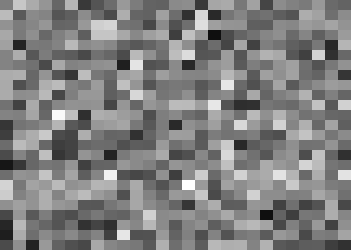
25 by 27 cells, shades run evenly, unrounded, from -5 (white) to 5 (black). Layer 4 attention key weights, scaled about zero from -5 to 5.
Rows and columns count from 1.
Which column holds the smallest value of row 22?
12
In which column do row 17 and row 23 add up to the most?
1
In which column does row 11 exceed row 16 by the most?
18
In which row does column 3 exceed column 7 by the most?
8
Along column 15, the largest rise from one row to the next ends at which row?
7
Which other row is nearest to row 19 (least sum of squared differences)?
20
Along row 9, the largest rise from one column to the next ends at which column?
19
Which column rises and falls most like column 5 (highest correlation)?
6
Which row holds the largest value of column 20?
11
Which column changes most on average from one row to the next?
15
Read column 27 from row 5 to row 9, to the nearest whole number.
-2 1 -1 3 -1
